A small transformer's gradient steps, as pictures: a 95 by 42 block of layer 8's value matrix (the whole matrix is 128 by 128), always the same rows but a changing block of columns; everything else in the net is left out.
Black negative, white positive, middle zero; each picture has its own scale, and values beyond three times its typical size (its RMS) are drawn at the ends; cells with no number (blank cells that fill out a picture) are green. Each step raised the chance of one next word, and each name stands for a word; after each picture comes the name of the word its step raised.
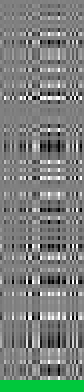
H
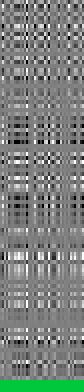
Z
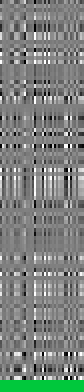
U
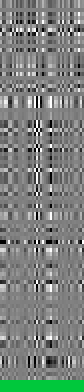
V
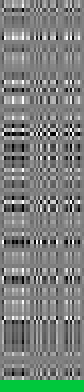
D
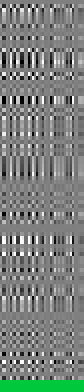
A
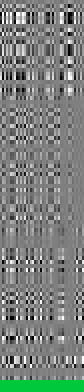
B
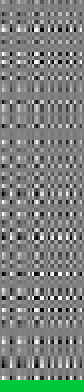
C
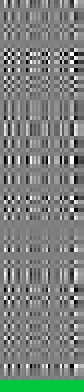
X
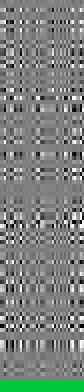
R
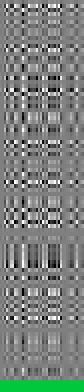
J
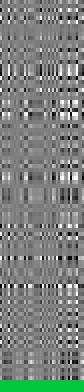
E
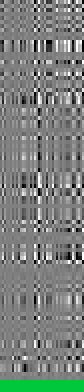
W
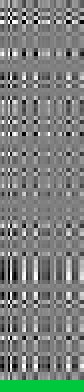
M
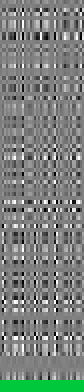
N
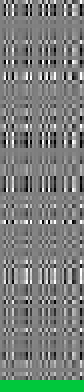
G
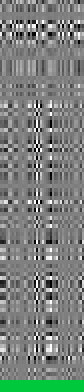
N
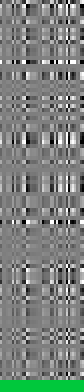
G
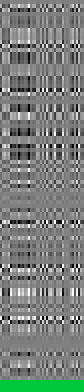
J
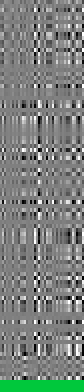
N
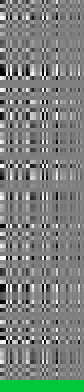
E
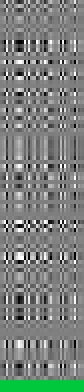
W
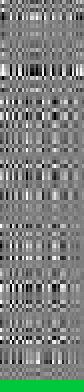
E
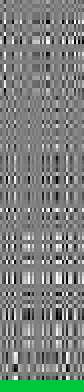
H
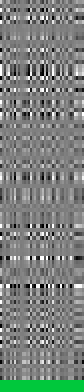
E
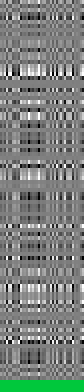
E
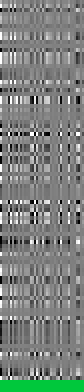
D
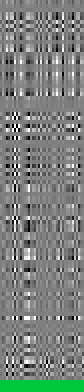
B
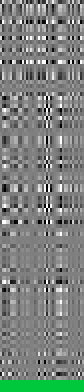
G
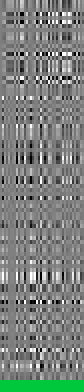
X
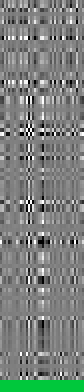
D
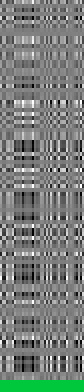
M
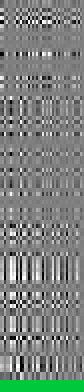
M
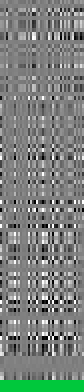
N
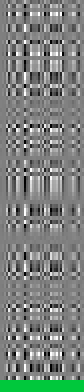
U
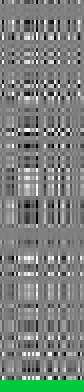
U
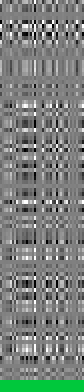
N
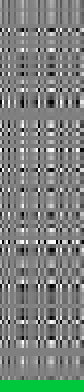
V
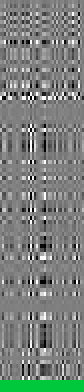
H
